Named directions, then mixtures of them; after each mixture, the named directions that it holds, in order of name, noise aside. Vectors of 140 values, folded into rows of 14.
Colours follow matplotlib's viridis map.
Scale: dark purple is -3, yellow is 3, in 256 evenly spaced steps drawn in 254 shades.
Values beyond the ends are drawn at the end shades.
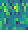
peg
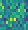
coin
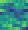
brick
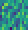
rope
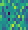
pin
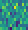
coin, peg, rope.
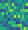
brick, pin, rope.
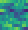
brick.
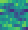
brick.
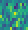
brick, peg, rope.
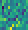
coin, pin, rope.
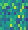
coin, pin, rope.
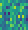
coin, pin.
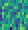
rope.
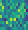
coin.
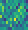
coin.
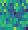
brick, peg.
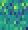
brick, peg, pin.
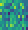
brick, coin, pin.
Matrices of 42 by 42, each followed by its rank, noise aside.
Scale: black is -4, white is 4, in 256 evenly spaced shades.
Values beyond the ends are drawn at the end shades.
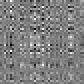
two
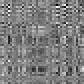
three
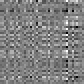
two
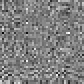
six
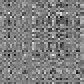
three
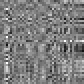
four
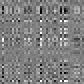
two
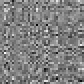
six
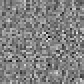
eight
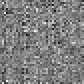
eight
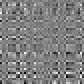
two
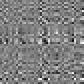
three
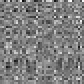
four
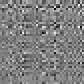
four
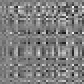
two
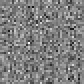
eight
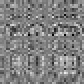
three
